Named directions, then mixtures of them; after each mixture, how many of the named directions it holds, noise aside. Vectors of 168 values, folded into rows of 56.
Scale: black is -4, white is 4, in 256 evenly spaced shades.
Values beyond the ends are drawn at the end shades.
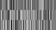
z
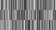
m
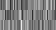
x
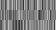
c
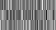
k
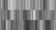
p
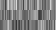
two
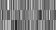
four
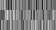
three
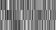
four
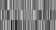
three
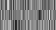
three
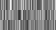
four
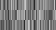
one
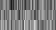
four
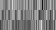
three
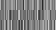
two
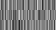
one
